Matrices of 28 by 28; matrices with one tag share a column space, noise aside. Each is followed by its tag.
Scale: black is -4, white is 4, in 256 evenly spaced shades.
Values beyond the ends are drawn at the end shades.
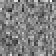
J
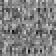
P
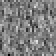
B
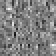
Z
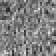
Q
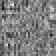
Z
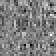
Z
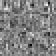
Z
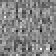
B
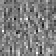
P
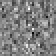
Z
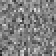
Q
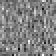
B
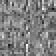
Z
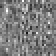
J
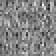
Z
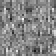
P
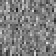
Q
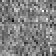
Q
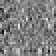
P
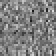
Q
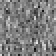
B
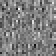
Z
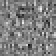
Z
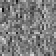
J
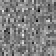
Q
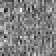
J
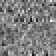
Q
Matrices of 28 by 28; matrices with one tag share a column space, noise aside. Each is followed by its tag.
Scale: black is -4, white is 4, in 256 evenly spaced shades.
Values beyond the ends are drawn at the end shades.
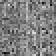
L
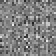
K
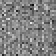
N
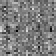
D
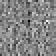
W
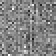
N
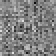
D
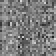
K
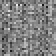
N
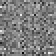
L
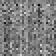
N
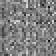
W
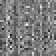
K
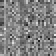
K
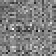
D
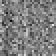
W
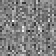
D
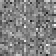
W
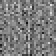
N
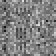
W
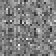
W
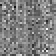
N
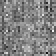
D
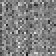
L
